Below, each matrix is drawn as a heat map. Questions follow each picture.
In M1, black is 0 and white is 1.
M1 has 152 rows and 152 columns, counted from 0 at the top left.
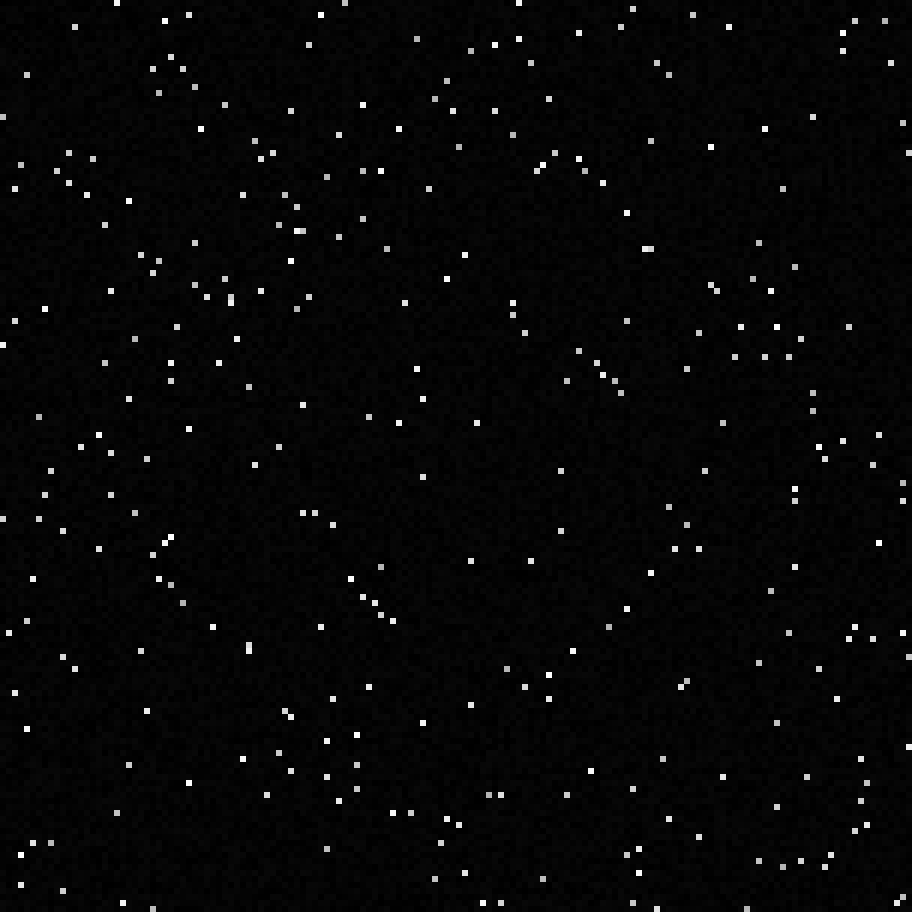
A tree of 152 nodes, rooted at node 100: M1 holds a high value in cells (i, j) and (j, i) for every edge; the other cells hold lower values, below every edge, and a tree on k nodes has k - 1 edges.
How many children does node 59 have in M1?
2
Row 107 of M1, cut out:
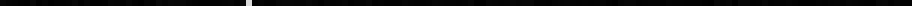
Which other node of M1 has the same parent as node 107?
64
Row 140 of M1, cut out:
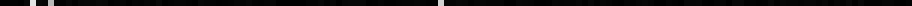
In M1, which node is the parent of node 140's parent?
78
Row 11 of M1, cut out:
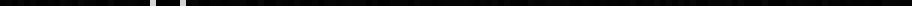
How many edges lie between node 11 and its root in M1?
2
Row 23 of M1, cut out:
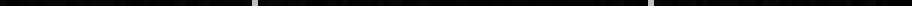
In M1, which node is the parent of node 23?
42
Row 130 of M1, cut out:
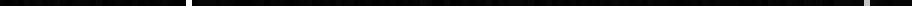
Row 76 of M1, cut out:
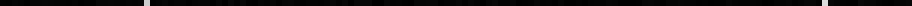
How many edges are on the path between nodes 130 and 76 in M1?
3
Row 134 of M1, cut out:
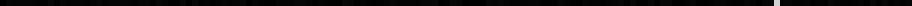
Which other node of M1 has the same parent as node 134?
54
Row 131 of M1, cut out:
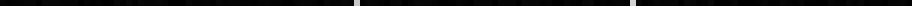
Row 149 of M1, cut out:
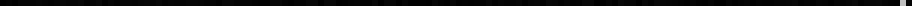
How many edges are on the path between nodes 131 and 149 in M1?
3
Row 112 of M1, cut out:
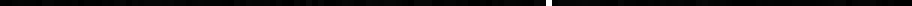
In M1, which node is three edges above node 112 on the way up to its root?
72
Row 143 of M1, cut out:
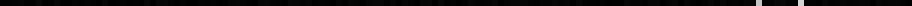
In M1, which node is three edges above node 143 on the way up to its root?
22
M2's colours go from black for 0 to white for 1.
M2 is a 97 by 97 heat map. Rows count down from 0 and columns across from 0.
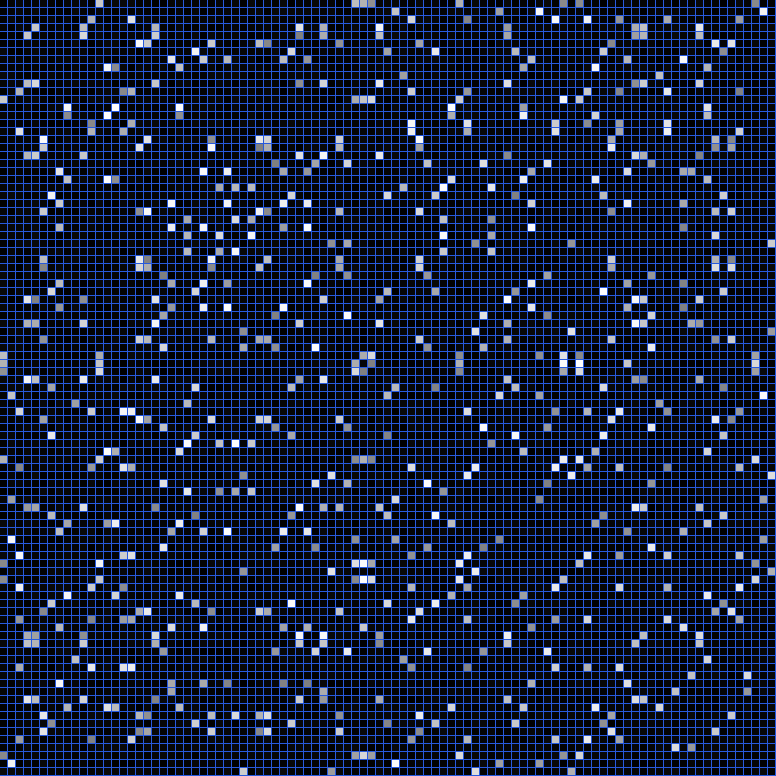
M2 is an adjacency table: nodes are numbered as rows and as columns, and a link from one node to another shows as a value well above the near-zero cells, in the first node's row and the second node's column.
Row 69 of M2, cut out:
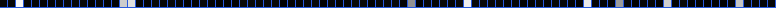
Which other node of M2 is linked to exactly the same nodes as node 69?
node 11
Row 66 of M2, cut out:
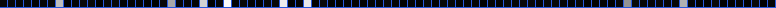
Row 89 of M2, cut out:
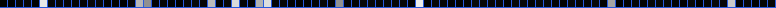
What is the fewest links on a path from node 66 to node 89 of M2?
6
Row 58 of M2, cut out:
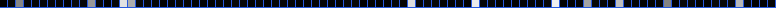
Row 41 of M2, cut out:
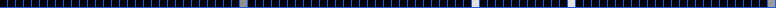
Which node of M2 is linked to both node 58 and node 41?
node 59
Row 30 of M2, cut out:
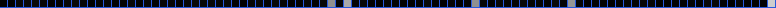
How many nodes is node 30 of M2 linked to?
5
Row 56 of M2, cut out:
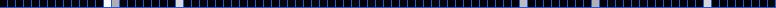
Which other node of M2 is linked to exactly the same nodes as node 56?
node 8
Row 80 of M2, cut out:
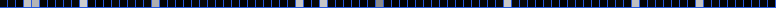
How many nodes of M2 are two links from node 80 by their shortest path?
2
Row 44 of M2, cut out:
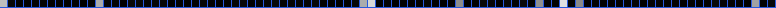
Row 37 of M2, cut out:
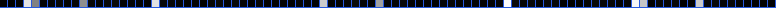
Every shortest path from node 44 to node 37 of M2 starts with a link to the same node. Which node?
node 45
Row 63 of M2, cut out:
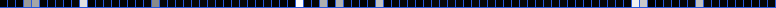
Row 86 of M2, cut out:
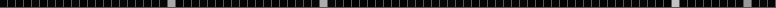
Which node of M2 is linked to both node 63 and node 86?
node 40
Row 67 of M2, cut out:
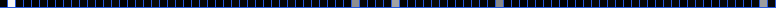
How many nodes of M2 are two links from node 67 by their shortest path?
9
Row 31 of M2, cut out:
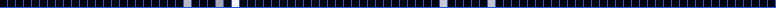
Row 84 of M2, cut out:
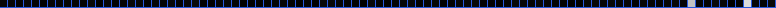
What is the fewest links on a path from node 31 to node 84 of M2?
7
